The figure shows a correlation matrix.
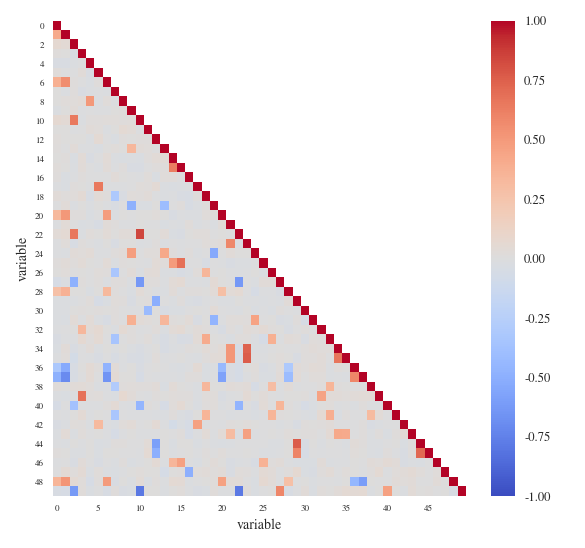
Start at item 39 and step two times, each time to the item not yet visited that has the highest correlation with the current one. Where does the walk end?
32
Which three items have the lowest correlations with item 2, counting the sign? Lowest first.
49, 27, 40
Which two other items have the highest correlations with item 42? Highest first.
17, 5
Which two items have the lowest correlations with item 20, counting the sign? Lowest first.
37, 36
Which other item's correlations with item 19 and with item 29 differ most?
44
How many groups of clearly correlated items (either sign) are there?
12
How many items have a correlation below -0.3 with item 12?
3
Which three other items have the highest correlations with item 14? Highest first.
15, 25, 46
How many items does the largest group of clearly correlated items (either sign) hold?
8
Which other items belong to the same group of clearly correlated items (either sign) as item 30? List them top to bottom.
11
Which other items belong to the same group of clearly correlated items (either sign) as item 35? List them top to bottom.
21, 23, 34, 43
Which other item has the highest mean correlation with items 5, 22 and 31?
10
